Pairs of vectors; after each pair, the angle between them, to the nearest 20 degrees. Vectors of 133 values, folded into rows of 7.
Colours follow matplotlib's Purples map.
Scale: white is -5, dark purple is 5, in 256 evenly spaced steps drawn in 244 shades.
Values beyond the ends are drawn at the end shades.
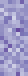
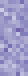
20 degrees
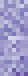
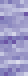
120 degrees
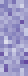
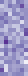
160 degrees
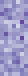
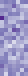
80 degrees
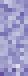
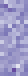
40 degrees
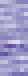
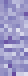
120 degrees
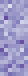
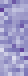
120 degrees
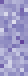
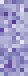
160 degrees
